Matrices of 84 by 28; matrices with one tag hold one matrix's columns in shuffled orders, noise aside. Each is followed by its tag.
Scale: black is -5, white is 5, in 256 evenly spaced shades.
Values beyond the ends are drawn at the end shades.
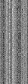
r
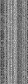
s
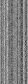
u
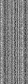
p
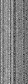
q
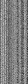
q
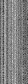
q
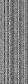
q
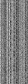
p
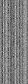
u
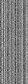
p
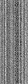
u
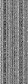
p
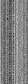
q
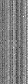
s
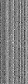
s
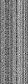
q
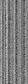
q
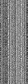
u
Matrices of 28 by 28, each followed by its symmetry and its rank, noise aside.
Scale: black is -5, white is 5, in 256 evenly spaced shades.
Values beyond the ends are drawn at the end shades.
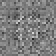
symmetric, rank five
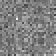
symmetric, rank five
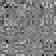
symmetric, rank three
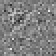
symmetric, rank five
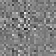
no symmetry, rank three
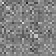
symmetric, rank four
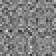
no symmetry, rank four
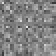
symmetric, rank three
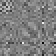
symmetric, rank four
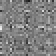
antisymmetric, rank four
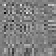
no symmetry, rank three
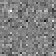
no symmetry, rank three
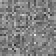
symmetric, rank five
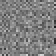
antisymmetric, rank four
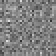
no symmetry, rank five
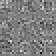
no symmetry, rank four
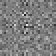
no symmetry, rank five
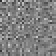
no symmetry, rank five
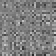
antisymmetric, rank four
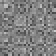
symmetric, rank three
